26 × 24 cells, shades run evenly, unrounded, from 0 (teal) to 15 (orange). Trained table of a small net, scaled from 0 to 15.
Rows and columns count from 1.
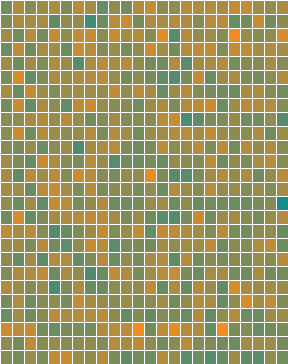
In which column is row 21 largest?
20
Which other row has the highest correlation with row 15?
26
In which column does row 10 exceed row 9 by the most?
16
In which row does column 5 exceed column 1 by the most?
23
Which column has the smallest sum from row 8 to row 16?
12
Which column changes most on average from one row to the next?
15
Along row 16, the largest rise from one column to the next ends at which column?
2
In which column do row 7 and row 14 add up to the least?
14
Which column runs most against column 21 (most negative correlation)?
6
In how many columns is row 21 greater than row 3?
9
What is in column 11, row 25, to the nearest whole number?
10
